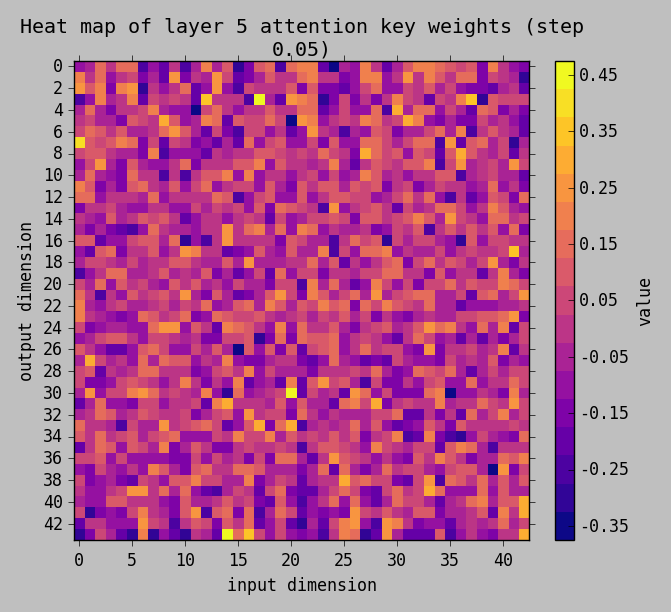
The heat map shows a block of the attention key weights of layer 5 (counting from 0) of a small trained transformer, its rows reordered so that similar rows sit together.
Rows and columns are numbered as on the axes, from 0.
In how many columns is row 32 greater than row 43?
24
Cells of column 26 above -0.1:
30
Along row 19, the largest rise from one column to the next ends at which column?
19
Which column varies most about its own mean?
21
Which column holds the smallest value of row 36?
22
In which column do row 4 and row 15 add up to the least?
11
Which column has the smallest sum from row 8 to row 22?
4
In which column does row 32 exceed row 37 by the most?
39
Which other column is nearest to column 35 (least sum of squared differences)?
32
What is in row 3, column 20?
0.25
